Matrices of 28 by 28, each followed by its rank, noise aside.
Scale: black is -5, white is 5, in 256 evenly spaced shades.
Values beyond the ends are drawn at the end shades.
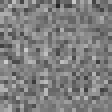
six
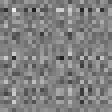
two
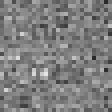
six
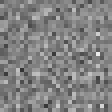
six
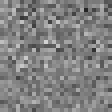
six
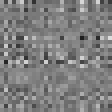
two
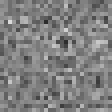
six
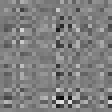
two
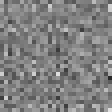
four
